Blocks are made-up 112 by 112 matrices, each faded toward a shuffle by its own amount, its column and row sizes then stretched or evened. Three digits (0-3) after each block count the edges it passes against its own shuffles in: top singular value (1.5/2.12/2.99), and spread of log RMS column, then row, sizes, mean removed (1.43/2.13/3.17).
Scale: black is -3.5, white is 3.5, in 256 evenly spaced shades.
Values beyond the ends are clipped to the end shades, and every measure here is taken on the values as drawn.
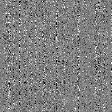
0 3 1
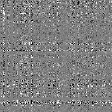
0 3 3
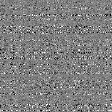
1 2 3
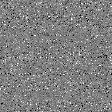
0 0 2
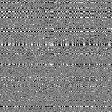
3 0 3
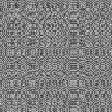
3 0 2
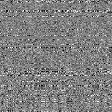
2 0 3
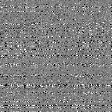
2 1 3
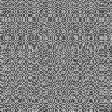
3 1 1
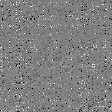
0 2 2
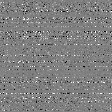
0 1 3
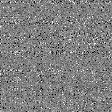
1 1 2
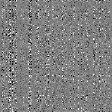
1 3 2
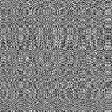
3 1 2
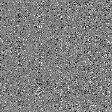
0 2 1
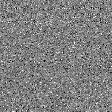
1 0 1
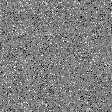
1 0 0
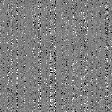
2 3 0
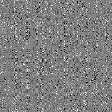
2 2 0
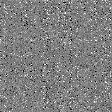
0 2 1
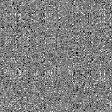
2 2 0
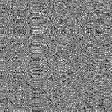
2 0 1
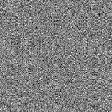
2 1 0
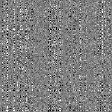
2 3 2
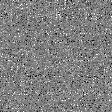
0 0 2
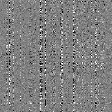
2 3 1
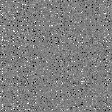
0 2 2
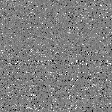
0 1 2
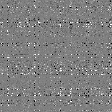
0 2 3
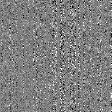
0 3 0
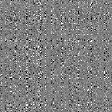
2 3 2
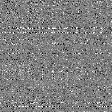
1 1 3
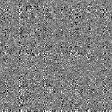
2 2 2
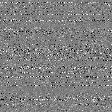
0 0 3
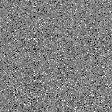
1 1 0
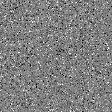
1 1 0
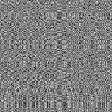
3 1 0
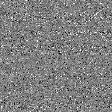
0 0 2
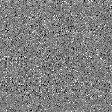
1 1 1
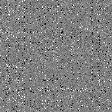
0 2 1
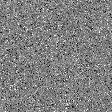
0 0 0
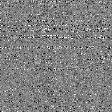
1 1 3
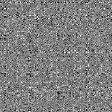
1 2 2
